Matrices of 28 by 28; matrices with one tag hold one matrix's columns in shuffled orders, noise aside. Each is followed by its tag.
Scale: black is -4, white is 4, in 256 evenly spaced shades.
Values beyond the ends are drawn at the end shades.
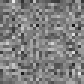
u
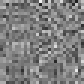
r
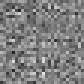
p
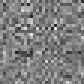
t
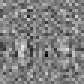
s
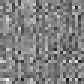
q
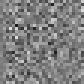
t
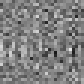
s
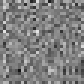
r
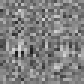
s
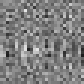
s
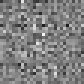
u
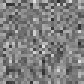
r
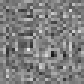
s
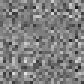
p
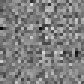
t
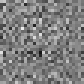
t
